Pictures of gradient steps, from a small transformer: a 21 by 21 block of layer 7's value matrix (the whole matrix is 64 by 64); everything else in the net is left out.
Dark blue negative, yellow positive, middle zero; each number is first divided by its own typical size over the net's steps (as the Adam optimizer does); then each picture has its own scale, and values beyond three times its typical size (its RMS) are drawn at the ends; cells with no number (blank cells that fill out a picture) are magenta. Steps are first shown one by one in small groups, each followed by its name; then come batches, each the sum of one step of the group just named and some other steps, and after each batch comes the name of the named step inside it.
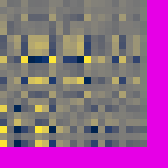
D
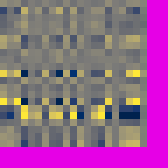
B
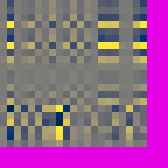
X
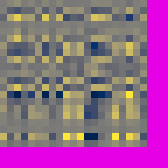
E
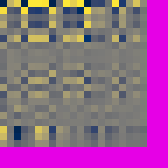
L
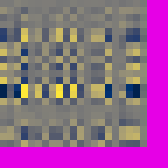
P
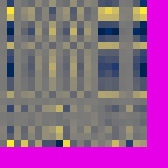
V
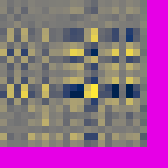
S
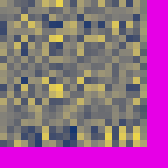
P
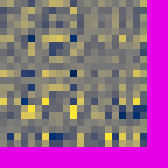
B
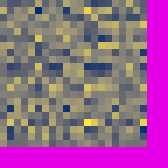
X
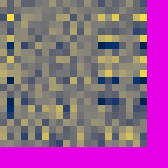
B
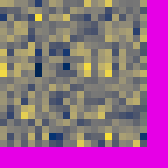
B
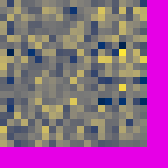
D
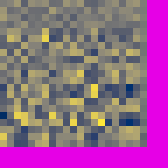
S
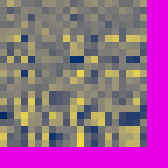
B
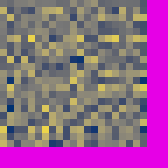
D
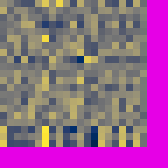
D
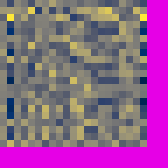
V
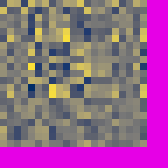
L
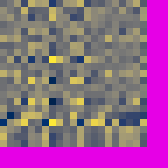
B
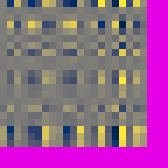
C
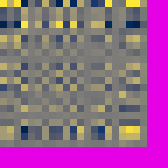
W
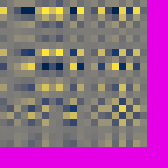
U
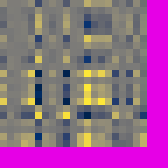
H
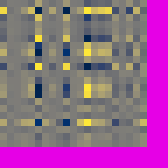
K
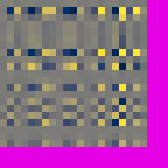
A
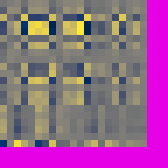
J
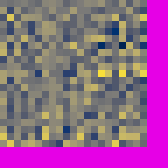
H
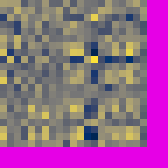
W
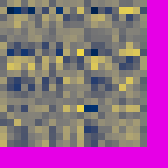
A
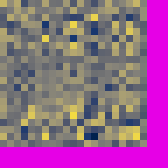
W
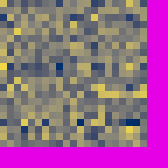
W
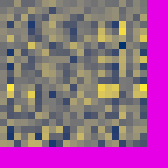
H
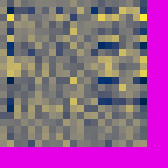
A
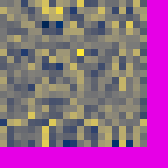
U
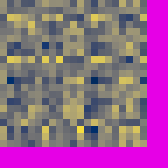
C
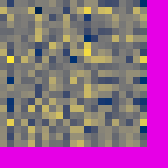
K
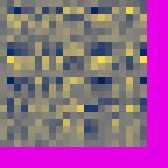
J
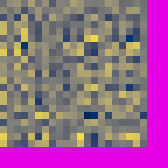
H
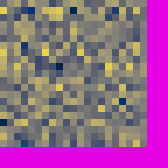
U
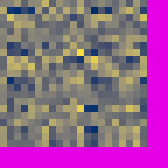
U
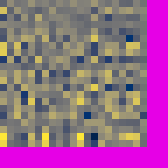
H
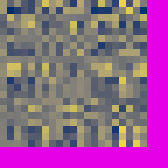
C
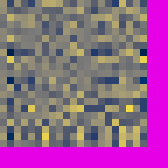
C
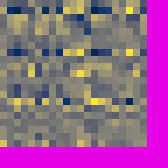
H
